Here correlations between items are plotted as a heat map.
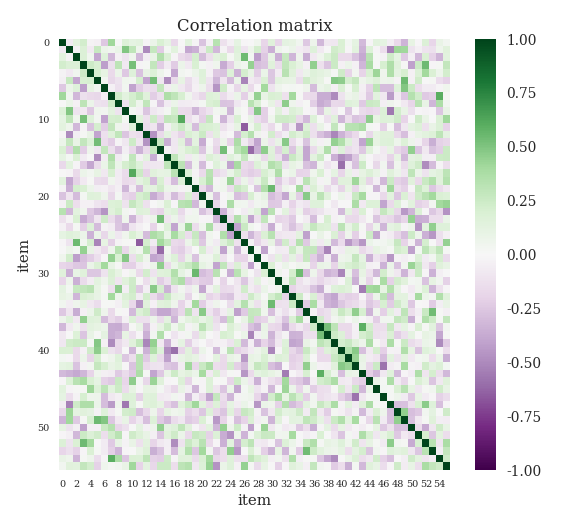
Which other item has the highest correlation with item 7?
54
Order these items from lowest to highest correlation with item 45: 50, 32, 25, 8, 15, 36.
25, 36, 15, 50, 8, 32
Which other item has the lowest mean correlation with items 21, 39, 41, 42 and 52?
46
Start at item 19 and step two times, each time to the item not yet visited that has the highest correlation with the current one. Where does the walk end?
34
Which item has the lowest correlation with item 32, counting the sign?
43
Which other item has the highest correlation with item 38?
37
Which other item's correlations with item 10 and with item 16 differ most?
3
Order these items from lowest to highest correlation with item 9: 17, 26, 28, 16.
17, 26, 16, 28
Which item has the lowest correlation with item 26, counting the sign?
11
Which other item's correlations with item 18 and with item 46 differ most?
42
